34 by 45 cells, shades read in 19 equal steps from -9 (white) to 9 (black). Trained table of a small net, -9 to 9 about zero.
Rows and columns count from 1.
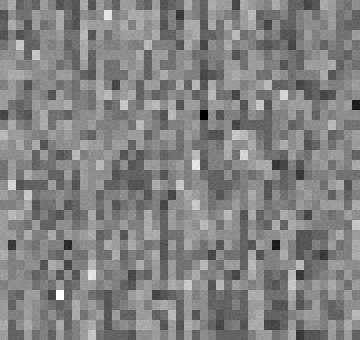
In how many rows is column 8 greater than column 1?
17
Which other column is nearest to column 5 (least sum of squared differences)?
18
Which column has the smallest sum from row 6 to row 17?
13
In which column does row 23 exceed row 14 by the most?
31
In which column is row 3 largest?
34
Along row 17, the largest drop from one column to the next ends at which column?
25
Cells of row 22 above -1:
24
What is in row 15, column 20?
-1
